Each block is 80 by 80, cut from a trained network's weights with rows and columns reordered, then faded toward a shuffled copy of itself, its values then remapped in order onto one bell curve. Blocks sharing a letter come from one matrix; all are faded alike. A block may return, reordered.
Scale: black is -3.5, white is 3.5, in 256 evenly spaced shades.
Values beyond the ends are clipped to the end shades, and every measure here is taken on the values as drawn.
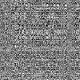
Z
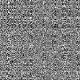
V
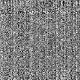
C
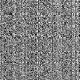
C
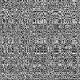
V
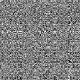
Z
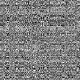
Z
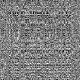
Z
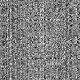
C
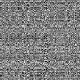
Z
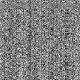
C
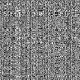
C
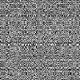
V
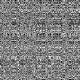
Z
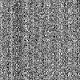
C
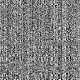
C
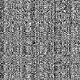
C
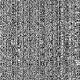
C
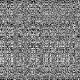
Z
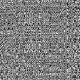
V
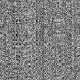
C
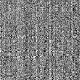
C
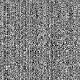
C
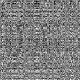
Z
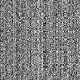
C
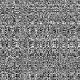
V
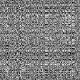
Z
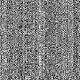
C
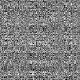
V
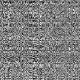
V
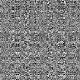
V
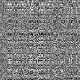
Z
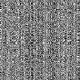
C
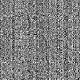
C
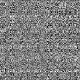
Z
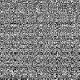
Z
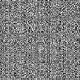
C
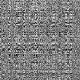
Z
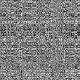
Z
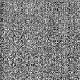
C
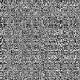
V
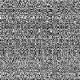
Z
